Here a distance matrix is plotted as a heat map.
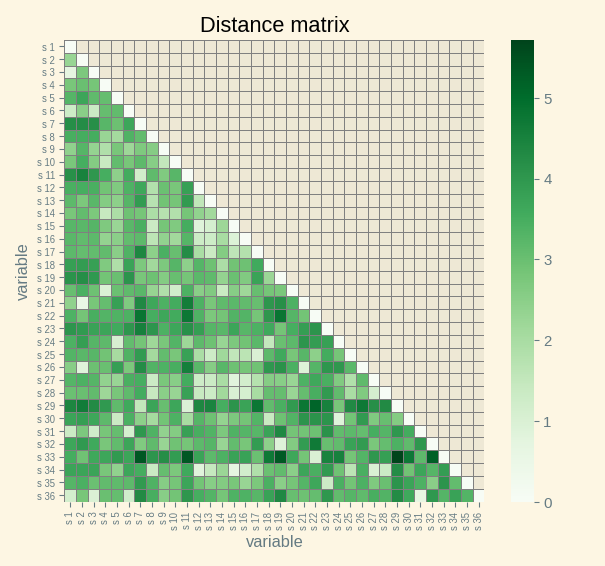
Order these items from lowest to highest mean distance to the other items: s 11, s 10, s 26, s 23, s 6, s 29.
s 10, s 6, s 26, s 11, s 23, s 29
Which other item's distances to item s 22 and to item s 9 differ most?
s 33
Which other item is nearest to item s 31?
s 36
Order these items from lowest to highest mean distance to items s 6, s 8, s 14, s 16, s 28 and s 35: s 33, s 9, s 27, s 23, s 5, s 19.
s 27, s 9, s 5, s 19, s 23, s 33
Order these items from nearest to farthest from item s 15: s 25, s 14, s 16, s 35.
s 16, s 25, s 14, s 35
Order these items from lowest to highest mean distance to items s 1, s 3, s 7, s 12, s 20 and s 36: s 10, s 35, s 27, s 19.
s 10, s 27, s 35, s 19
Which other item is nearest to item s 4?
s 20
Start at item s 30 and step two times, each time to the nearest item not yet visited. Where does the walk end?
s 5
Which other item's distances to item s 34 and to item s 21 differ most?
s 2
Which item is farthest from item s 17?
s 29
